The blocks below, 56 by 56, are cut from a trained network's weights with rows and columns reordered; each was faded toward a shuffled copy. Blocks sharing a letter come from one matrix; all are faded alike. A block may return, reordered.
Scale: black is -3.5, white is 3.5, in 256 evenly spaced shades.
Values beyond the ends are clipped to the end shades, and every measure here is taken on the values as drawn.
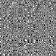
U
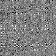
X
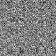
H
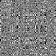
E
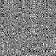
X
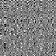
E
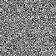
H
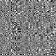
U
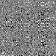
X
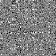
U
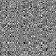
E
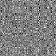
E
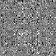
X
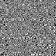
U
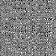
X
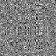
E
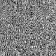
H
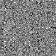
H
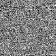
H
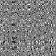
E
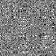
U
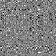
X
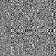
E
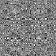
U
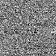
H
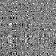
X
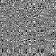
E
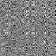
E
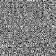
H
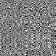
E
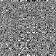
U
